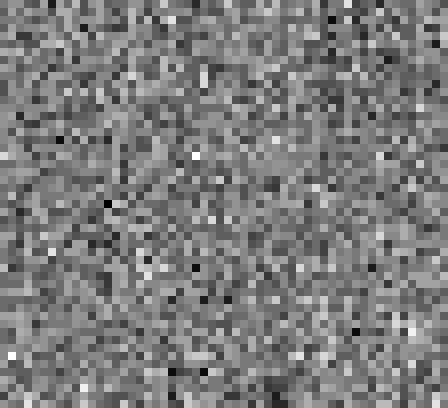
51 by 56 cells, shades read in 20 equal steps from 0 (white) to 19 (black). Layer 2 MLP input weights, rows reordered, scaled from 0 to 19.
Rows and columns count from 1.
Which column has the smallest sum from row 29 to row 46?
52
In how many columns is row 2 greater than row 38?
23
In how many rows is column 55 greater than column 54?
20
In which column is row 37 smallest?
4
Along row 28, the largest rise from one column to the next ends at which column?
28
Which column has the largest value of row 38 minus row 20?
29
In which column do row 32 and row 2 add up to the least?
48
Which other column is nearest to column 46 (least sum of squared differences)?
43
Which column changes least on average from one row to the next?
31
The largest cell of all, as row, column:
26, 14
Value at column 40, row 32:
11
